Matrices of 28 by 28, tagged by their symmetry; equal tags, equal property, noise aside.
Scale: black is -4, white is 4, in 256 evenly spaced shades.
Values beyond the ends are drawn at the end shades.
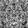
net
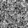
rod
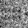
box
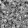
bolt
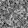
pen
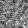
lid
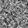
rod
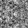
box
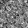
pen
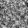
bolt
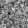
bolt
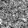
lid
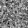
bolt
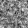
lid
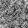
pen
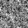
rod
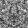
net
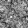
rod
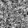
bolt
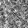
lid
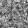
lid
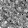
rod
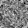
rod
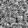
bolt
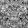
net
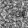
box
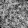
pen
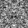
net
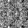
box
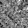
rod
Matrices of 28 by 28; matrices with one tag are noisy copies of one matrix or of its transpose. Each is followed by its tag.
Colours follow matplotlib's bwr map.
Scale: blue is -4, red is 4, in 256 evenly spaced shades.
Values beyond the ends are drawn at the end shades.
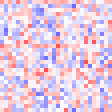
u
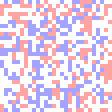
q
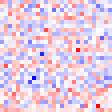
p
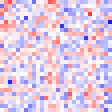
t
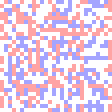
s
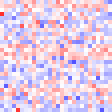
t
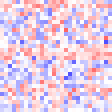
t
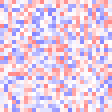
u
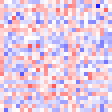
u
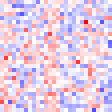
t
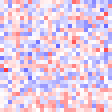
p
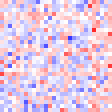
p
